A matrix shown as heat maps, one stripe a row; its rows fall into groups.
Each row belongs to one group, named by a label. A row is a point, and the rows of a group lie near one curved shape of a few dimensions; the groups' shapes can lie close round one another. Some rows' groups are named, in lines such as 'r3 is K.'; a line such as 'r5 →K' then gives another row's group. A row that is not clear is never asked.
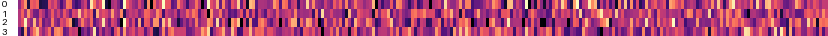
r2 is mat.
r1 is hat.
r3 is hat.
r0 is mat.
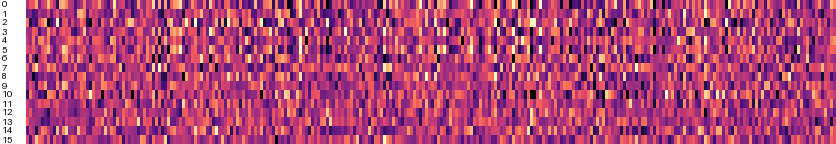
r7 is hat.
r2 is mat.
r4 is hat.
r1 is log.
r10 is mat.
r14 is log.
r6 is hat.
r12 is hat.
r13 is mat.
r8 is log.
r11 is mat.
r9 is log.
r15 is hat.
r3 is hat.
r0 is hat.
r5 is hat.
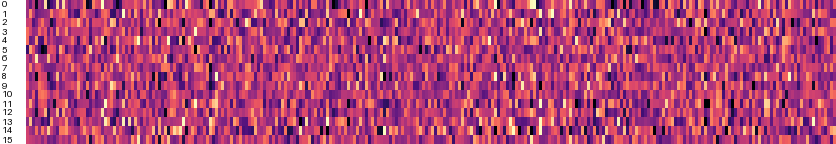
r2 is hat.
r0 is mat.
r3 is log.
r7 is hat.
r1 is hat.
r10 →mat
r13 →hat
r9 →hat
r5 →mat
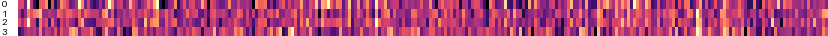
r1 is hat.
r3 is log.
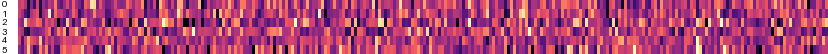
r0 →mat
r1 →mat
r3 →log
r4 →hat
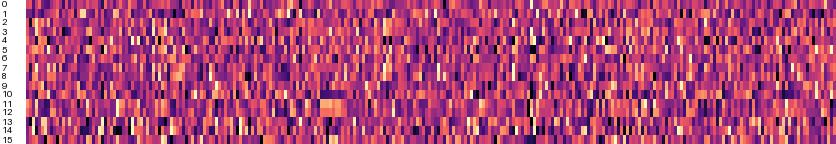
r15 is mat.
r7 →hat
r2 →hat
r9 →mat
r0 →hat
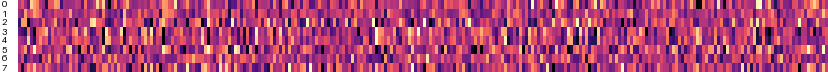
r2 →mat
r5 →mat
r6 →log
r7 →mat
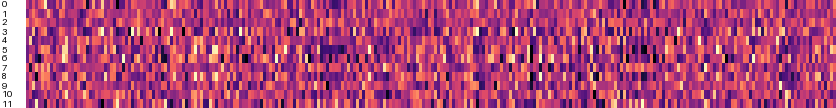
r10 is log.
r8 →log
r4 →hat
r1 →mat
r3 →mat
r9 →mat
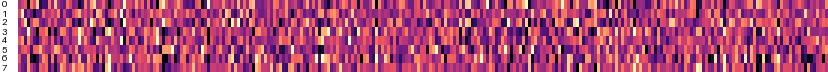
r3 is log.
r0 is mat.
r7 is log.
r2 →mat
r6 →mat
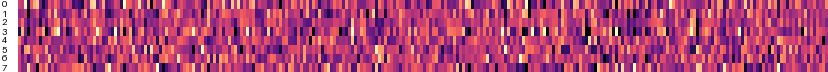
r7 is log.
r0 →mat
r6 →mat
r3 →hat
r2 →hat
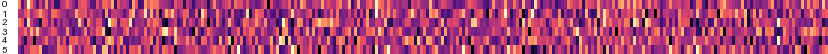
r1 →hat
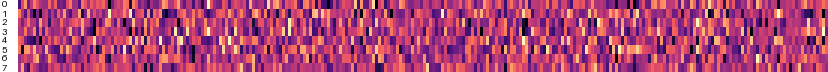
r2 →log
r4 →mat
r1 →mat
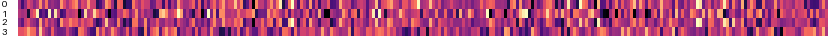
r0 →log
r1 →mat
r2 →log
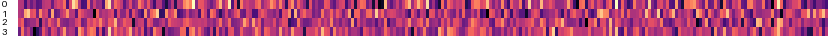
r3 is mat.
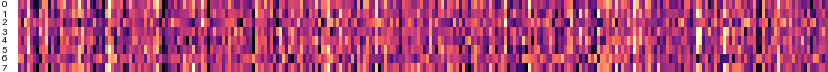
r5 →log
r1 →log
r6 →log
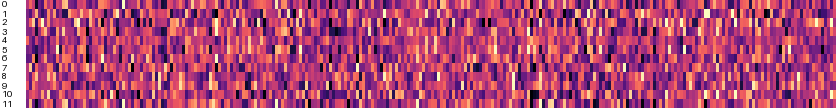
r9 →hat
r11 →hat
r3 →log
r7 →hat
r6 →hat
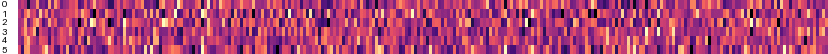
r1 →mat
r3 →mat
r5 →hat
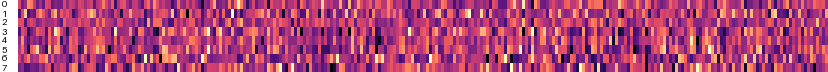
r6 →hat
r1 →mat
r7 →log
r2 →hat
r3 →hat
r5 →log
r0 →hat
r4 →hat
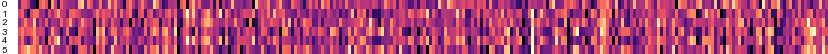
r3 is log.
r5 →log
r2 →mat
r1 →log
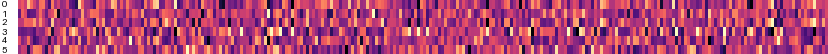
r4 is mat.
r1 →mat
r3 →log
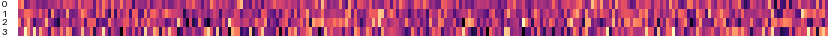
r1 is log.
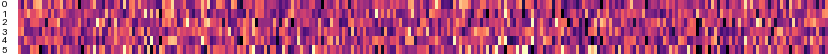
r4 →hat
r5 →mat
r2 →log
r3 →log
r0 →hat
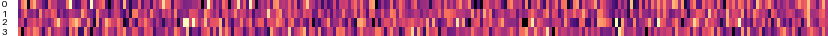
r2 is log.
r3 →mat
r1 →mat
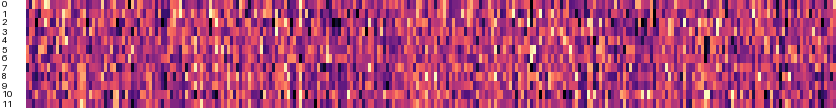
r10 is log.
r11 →log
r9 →log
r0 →hat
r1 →hat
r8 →log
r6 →hat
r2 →log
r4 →log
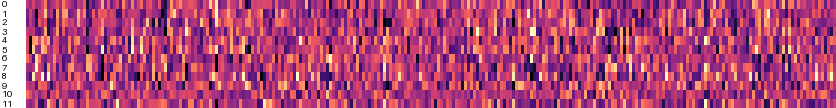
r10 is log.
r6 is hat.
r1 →log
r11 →mat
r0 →hat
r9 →hat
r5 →hat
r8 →mat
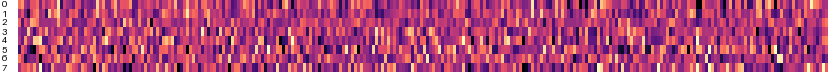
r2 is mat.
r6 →log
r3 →mat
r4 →hat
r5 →mat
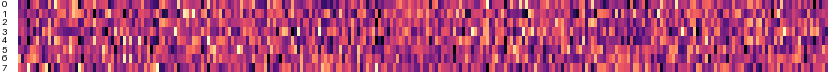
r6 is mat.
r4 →hat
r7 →log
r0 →log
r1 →log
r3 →hat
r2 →log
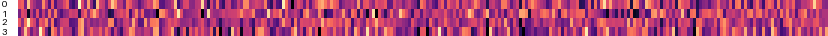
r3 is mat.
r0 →log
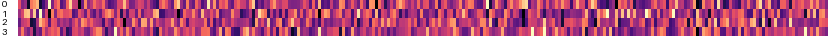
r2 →mat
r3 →hat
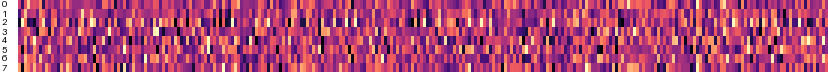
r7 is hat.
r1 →mat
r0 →hat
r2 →mat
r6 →log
